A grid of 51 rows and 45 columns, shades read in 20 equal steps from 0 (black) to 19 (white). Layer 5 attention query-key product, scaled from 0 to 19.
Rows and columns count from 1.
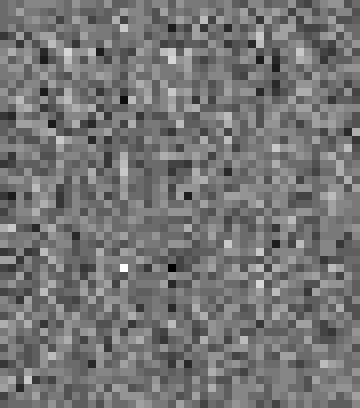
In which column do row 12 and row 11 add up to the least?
35
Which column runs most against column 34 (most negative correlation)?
33
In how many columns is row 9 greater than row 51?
22
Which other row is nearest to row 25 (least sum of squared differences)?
46
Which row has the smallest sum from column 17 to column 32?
6
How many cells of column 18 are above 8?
29
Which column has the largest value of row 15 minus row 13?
16
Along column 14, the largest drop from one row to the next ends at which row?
18
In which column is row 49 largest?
27
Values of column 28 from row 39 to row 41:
6 9 10
